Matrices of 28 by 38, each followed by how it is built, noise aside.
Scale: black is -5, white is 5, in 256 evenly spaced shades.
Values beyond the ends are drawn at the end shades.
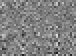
low rank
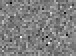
sparse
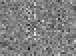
uneven columns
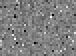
sparse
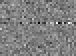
uneven rows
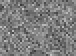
Toeplitz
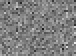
uneven columns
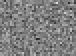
noise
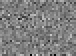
uneven rows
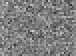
repeating rows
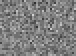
noise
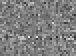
uneven rows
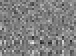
low rank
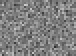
noise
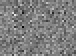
low rank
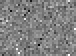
sparse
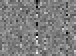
uneven columns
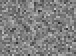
noise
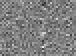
low rank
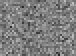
repeating rows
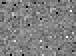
sparse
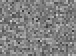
noise
